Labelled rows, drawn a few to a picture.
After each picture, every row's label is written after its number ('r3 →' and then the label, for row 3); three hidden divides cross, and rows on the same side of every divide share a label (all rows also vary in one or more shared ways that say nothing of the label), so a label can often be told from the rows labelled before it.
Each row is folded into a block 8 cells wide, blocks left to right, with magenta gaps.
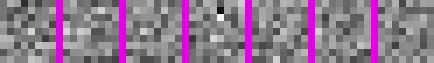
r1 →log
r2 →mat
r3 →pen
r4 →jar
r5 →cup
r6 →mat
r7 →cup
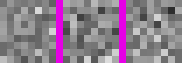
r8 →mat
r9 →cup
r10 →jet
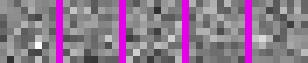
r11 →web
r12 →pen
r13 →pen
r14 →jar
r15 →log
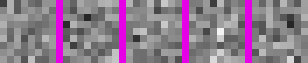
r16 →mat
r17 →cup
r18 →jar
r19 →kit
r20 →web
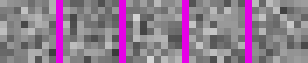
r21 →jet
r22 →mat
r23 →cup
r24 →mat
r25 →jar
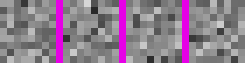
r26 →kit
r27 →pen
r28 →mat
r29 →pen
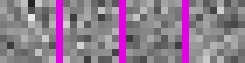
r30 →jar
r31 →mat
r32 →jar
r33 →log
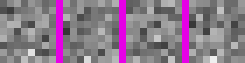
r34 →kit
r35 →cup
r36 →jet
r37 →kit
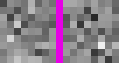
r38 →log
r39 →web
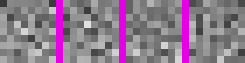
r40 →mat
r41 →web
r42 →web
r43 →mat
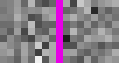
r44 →web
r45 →jar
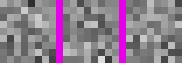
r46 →jet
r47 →web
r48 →jet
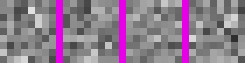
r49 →kit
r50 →kit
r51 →jar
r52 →kit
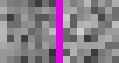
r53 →mat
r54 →pen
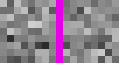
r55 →jar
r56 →jet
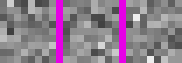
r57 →log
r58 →web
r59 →cup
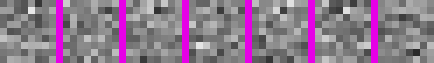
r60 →log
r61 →cup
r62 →jar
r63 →pen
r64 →jar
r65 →log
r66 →web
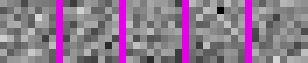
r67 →kit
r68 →pen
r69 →mat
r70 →jar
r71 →cup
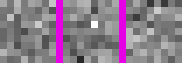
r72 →cup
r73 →jar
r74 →log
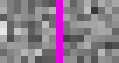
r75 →mat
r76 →jar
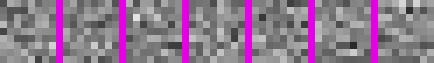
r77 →log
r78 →mat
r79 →jar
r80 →kit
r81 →log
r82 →jet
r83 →jar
